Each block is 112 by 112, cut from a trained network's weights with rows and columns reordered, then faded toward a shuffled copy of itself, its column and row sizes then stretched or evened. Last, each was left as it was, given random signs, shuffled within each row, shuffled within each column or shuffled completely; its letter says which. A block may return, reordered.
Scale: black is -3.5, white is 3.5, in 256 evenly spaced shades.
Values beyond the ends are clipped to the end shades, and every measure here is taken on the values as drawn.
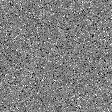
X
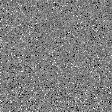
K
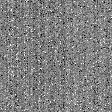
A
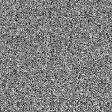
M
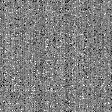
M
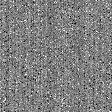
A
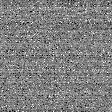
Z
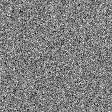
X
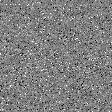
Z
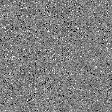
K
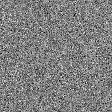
Z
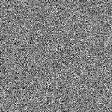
M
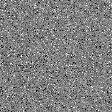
K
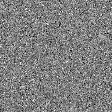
A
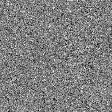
A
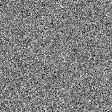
A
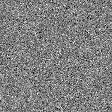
X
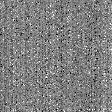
M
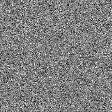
K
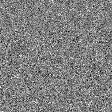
Z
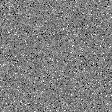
Z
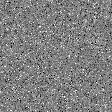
X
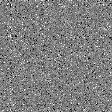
K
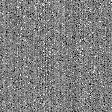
A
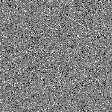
K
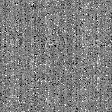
M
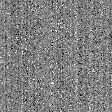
A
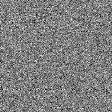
K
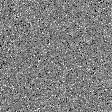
X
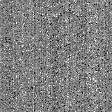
A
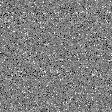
Z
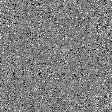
K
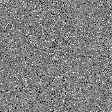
A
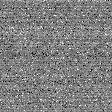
Z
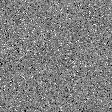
X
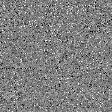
K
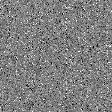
A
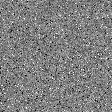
X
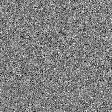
Z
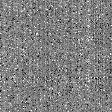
M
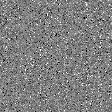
A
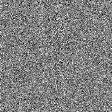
K
